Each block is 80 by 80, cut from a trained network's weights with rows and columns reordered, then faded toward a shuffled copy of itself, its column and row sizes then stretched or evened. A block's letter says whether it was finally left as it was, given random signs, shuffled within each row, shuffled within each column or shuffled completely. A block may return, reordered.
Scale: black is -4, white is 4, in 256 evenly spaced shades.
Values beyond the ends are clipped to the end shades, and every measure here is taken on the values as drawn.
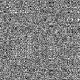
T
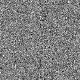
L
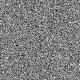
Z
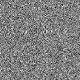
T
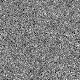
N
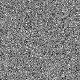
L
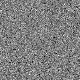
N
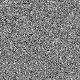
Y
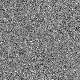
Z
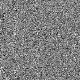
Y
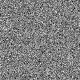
Z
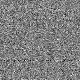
N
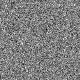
Z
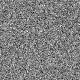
Z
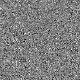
Y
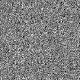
T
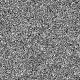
Z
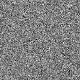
Y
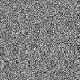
T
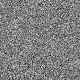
Z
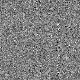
Y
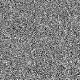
T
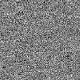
T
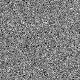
N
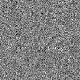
T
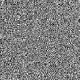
T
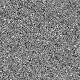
Z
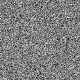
N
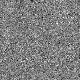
N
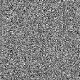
T
